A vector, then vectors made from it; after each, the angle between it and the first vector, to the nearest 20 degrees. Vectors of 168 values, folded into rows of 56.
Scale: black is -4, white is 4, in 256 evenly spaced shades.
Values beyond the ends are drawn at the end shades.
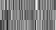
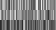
60 degrees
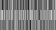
100 degrees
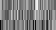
60 degrees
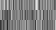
20 degrees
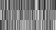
40 degrees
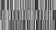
140 degrees
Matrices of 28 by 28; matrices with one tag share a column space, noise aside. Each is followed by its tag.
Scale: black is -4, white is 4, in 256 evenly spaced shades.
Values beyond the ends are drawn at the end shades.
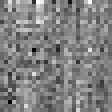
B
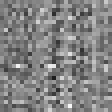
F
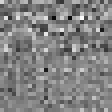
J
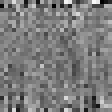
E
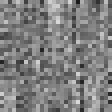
B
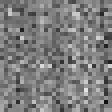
F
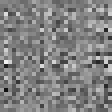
F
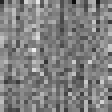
B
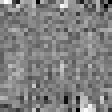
E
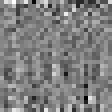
E
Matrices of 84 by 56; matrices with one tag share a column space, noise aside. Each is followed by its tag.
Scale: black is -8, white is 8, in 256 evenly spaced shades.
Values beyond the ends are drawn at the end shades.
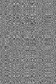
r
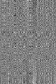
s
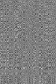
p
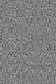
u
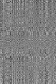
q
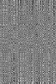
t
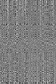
t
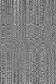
t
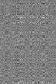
r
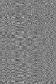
r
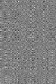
p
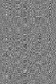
u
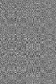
u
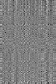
t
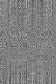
s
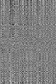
t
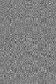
u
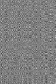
p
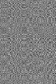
u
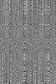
t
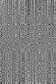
t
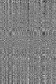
q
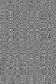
p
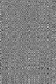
p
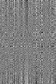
s
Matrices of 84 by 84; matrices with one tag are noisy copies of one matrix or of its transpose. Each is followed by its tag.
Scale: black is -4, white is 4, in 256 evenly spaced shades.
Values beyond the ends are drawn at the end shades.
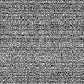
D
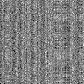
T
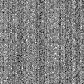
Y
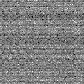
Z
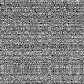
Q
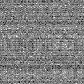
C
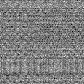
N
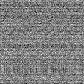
Q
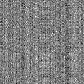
C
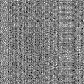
N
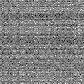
Z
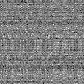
C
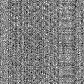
N
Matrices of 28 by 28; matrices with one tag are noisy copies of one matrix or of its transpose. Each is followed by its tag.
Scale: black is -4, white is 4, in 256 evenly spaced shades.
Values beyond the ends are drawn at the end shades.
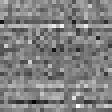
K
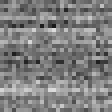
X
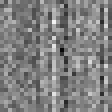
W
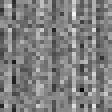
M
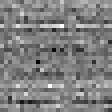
K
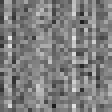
M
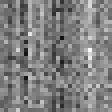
X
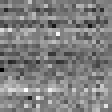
X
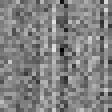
W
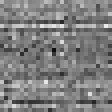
K
